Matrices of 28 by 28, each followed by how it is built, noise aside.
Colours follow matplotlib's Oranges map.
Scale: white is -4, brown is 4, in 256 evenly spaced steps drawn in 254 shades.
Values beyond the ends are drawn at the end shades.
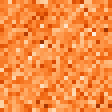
Hankel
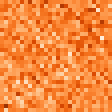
Toeplitz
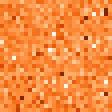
sparse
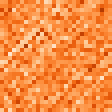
Hankel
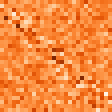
banded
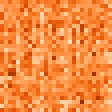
blocks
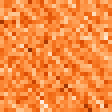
Toeplitz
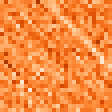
Toeplitz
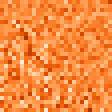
lower triangular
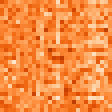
blocks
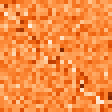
banded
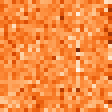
uneven columns
